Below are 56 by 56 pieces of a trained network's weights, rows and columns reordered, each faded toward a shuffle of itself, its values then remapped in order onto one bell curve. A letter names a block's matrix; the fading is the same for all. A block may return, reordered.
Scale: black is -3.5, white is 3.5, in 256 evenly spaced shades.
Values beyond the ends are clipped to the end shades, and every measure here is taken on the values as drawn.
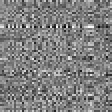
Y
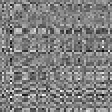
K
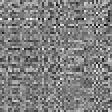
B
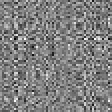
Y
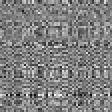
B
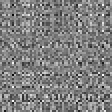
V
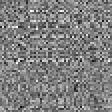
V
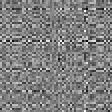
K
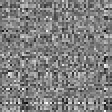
Y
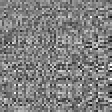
V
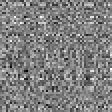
V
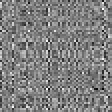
Y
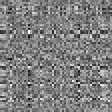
V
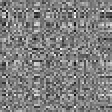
V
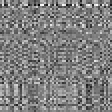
B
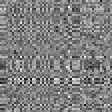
K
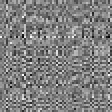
Y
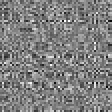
B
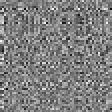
B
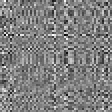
Y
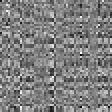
Y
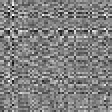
K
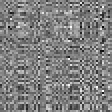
Y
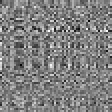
B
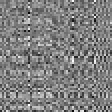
K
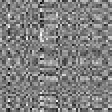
K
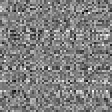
V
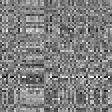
B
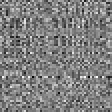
B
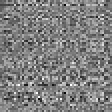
B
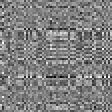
K
